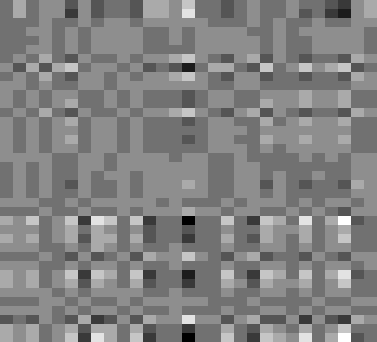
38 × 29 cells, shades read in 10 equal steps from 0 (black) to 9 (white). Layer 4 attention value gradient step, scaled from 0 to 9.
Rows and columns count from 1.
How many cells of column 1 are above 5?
6
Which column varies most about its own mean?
15
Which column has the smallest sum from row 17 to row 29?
17
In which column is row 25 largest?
27
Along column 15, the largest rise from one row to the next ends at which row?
9
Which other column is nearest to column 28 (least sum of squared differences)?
4
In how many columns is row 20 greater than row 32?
12
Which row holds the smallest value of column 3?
36
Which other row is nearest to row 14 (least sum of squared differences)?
16
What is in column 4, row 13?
6
